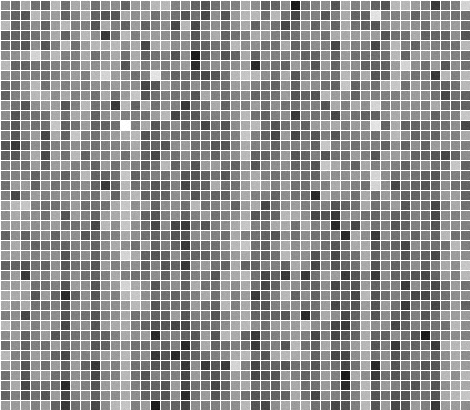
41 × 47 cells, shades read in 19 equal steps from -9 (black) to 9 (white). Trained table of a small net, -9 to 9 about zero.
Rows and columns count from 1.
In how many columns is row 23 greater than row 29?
22
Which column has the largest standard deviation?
38
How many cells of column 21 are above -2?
29
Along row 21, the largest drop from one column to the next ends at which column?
27
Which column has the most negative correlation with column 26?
21
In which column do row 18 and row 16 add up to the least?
44
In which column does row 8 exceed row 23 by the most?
16
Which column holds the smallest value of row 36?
18
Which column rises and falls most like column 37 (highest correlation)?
46
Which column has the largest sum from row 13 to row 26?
13
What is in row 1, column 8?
3
